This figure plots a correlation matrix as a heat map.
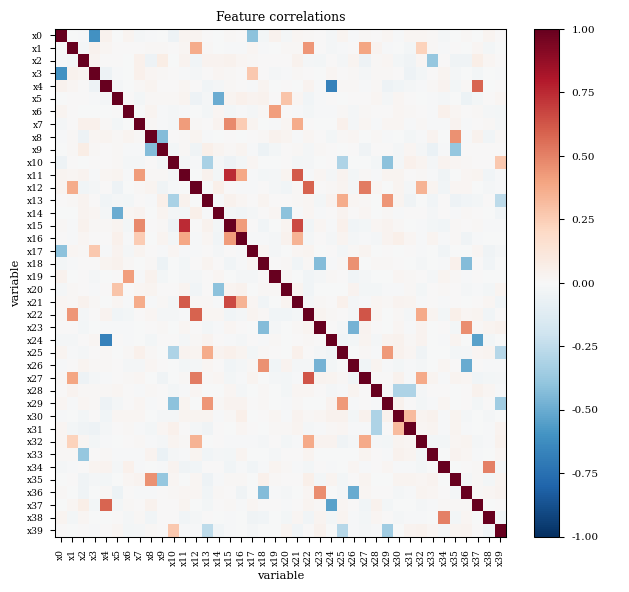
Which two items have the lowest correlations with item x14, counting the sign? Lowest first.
x5, x20
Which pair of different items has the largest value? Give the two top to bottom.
x11, x15
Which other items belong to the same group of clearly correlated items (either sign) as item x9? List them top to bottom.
x8, x35
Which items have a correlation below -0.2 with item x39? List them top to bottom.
x13, x25, x29
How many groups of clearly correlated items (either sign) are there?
12
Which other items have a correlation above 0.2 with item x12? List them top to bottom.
x1, x22, x27, x32
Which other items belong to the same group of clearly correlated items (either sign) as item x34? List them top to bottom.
x38
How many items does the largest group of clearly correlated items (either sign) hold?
5
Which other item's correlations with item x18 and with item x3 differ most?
x0
